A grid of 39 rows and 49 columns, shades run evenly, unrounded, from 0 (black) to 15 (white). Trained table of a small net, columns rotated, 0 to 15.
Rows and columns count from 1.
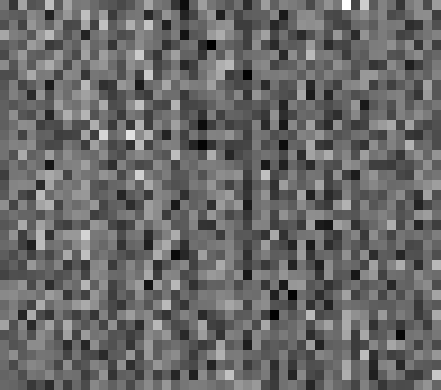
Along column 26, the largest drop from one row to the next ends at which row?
8
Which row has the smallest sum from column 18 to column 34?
15
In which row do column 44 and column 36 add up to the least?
29
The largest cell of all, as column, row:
39, 1
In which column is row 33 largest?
18
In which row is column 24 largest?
16
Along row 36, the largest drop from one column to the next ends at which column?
42
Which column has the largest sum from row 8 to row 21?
10
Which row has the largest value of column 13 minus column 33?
25
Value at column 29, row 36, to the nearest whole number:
6
